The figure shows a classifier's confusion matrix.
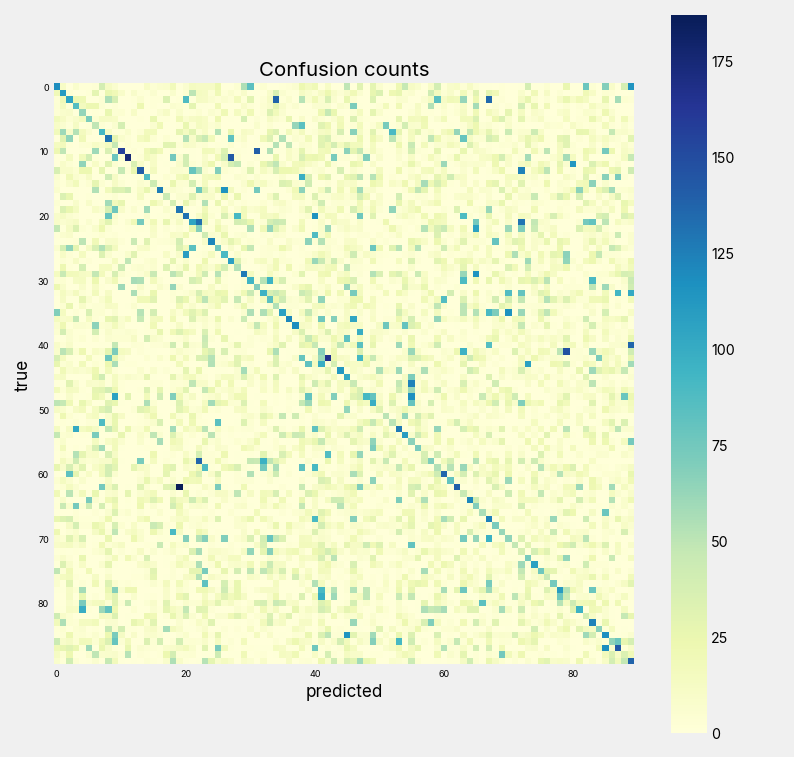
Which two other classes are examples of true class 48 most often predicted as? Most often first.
55, 9
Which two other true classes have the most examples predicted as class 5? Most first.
64, 87
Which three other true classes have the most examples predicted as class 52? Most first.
7, 19, 8
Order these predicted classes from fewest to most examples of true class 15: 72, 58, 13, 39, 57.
13, 58, 72, 39, 57
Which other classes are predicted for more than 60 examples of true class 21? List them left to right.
13, 22, 65, 72, 82, 83
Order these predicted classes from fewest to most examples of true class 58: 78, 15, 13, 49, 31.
78, 15, 49, 31, 13
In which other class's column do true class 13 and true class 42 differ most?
72
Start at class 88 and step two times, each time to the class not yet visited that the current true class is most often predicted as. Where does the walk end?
18
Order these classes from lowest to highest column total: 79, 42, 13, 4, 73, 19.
13, 73, 4, 19, 79, 42
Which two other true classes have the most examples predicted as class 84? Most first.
42, 26
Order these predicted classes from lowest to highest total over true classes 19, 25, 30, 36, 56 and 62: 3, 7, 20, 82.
20, 82, 3, 7
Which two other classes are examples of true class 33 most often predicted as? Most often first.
60, 41
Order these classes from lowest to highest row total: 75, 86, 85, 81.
75, 85, 86, 81
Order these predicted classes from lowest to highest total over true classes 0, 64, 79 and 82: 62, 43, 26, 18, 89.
62, 26, 18, 43, 89
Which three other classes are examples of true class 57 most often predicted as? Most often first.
42, 47, 3
